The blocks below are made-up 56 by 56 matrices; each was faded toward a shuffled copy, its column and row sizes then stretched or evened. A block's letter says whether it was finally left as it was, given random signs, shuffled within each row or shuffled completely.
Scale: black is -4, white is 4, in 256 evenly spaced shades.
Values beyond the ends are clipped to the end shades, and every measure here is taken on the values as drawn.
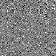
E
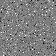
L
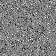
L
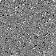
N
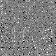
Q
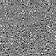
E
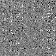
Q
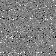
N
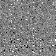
Q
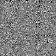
Q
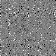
Q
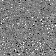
N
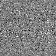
N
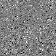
Q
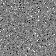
L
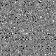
N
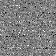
N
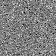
L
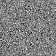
N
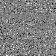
N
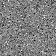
L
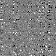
E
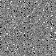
Q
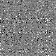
Q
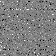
N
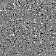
Q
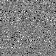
N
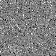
N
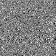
N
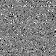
N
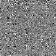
Q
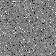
L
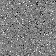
L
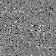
Q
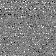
N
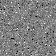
L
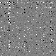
Q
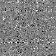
Q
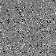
Q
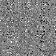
Q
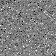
L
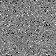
N
